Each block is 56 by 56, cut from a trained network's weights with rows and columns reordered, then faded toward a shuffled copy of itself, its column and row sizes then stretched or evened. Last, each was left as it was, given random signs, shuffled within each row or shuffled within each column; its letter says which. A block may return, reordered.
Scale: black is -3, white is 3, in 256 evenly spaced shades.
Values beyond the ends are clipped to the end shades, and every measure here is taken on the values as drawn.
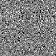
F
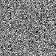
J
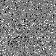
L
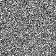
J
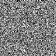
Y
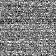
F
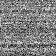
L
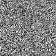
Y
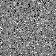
J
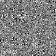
Y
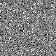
Y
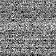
F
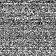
L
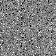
J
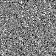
J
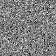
J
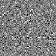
F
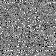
L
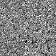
Y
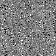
J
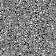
J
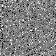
J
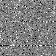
L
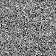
J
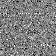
L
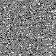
Y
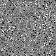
J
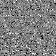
L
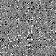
F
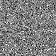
L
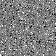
J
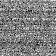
L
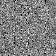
J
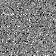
L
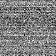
F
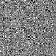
F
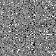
F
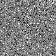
J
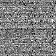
F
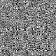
F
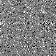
Y
